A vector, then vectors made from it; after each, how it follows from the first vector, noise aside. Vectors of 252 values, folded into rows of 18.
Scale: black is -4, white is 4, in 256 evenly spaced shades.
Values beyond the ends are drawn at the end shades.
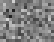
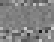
reversed, partly zeroed.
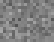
wrapped around, shrunk.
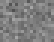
wrapped around, shrunk.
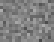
reversed, negated, shrunk.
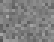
wrapped around, shrunk.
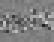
reversed, partly zeroed.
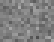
wrapped around, shrunk.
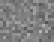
reversed, negated, shrunk.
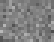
wrapped around, negated, shrunk.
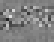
negated, partly zeroed.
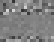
negated, partly zeroed.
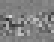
negated, partly zeroed.
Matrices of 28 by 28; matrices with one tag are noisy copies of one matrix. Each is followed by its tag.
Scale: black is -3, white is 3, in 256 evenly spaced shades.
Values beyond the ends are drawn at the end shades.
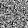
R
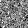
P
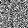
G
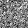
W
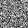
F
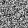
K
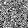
F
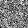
P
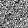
K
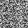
W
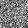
W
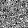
K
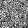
F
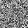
G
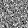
R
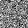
G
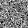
F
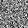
R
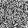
R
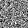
F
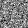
F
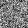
W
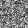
K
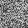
W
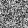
K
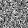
F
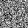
K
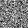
F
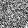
R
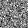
F
